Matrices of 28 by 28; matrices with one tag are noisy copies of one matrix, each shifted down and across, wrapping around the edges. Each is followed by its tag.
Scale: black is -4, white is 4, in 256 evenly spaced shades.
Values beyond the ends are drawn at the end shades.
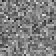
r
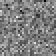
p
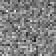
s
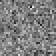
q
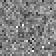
q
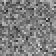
r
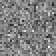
s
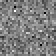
r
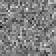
q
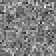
q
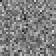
s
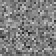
r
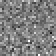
s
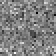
r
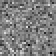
p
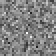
q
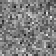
q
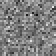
s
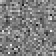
s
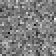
q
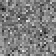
r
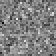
q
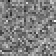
s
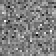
s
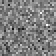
r
